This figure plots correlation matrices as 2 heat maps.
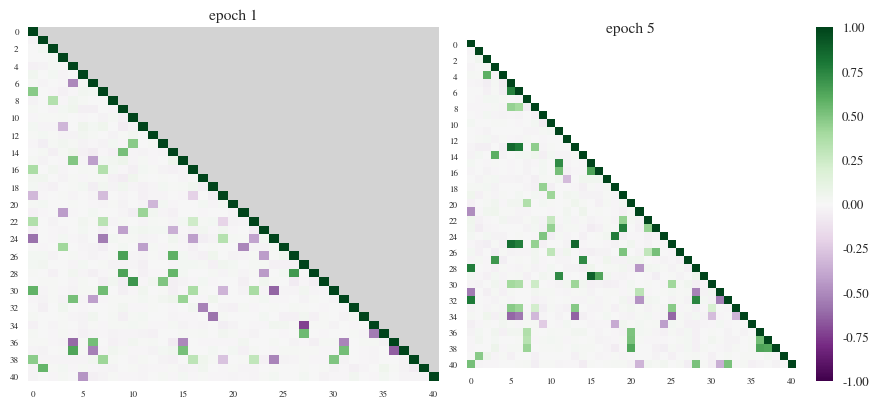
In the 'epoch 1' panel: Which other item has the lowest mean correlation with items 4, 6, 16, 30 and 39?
24
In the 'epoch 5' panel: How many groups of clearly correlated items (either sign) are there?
10
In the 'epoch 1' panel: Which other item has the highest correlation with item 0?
30
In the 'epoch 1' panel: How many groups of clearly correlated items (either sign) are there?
12
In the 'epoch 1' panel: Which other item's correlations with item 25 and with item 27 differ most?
34
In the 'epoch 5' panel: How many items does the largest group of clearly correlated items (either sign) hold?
8
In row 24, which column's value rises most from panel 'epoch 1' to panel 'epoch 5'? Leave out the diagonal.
18
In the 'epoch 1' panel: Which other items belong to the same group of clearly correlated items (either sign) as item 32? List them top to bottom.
17
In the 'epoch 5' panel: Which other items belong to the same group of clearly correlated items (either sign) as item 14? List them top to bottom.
3, 27
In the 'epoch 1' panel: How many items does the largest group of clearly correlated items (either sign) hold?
8
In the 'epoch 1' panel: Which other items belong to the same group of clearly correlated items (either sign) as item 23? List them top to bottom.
9, 14, 26, 28
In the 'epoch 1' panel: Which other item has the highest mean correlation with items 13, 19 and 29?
10
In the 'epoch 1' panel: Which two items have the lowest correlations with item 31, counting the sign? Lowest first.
36, 6
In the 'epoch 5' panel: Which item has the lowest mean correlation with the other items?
34
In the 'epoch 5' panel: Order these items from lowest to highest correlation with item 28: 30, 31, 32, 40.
31, 30, 40, 32
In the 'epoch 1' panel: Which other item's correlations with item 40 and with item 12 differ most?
5
